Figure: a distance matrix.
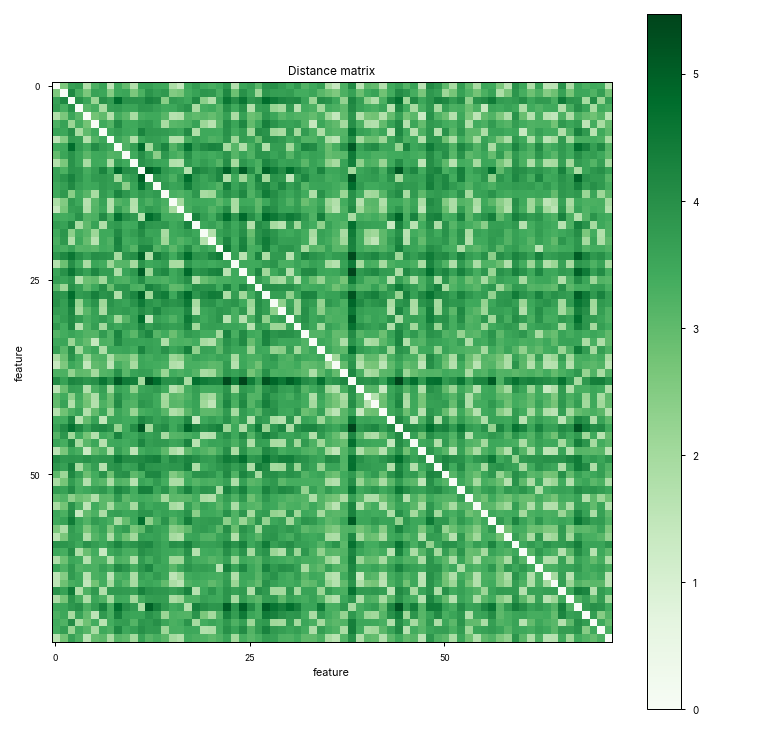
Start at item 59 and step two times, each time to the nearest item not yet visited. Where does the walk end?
37
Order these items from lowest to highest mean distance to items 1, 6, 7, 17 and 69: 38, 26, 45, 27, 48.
26, 45, 38, 48, 27
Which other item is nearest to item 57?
1
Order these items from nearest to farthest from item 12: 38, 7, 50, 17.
7, 50, 17, 38
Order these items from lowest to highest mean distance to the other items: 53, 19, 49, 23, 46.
53, 23, 46, 19, 49
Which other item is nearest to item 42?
39
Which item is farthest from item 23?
38
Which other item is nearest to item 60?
6
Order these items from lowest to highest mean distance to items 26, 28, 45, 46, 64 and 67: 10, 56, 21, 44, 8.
10, 21, 56, 8, 44
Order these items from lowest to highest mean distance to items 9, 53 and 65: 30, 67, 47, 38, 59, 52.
47, 30, 59, 52, 67, 38
